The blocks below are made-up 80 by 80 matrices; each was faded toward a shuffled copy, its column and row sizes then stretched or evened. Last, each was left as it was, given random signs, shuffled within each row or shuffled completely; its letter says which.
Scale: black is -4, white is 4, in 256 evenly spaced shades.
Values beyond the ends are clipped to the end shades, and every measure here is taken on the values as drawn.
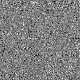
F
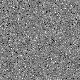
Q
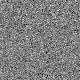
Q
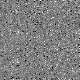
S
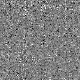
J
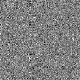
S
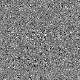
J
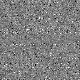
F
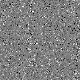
J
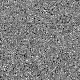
Q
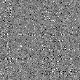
S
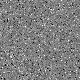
Q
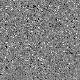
S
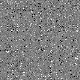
S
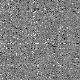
J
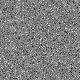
Q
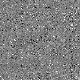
S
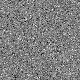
Q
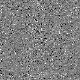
J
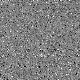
F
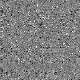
S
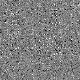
S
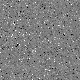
Q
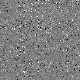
J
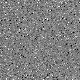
F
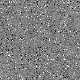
J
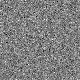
Q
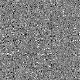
J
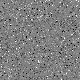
Q
